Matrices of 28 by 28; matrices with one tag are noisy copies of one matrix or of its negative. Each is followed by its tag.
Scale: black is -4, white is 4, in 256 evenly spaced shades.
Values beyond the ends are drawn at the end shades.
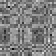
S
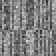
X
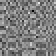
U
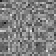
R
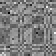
S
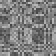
S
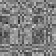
S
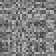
R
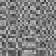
U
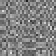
U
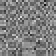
U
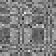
S
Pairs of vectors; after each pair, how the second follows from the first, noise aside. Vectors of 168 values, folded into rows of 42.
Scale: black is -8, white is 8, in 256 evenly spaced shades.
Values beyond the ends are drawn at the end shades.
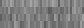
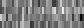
wrapped around, scaled up.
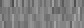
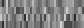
wrapped around, scaled up.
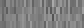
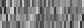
wrapped around, scaled up.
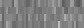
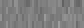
shrunk.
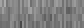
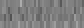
wrapped around, partly zeroed.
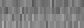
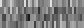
wrapped around, scaled up.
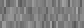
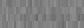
reversed, shrunk.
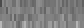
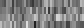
wrapped around, scaled up.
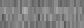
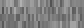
wrapped around.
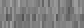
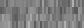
reversed.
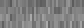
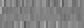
wrapped around, partly zeroed.
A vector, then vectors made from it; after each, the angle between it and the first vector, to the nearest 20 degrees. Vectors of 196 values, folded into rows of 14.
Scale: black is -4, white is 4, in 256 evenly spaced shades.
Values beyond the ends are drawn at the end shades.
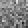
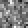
80 degrees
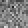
120 degrees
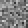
40 degrees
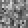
60 degrees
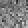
160 degrees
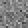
60 degrees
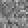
80 degrees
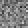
120 degrees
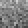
40 degrees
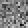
100 degrees
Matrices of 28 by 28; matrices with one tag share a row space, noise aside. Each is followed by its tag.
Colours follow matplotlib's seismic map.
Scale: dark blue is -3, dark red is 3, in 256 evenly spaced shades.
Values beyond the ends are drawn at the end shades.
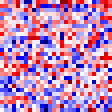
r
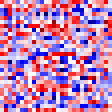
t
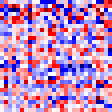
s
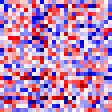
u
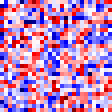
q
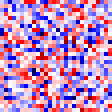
u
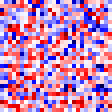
q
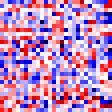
r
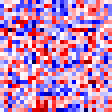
t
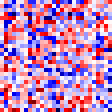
s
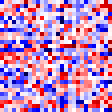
r
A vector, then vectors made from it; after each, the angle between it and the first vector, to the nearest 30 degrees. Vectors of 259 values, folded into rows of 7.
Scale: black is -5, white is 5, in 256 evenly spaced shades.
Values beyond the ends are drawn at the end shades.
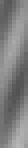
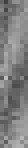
30 degrees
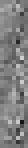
120 degrees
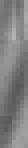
30 degrees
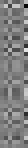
90 degrees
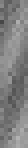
30 degrees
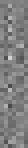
90 degrees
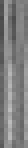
90 degrees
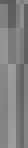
90 degrees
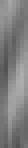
150 degrees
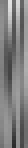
120 degrees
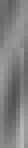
30 degrees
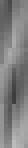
30 degrees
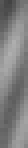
30 degrees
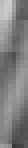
150 degrees
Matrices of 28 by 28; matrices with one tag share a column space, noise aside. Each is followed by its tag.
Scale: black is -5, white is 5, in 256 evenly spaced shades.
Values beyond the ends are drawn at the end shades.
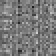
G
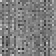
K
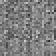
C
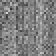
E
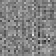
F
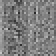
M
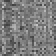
K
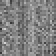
M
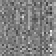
E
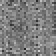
K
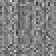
E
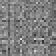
F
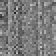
E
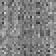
E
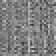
K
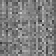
M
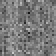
M
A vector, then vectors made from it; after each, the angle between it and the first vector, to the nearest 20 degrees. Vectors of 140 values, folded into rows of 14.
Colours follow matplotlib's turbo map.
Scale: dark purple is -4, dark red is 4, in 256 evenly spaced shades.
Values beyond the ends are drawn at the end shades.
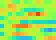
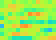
20 degrees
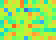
60 degrees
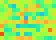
140 degrees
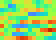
160 degrees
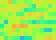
40 degrees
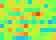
40 degrees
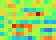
20 degrees
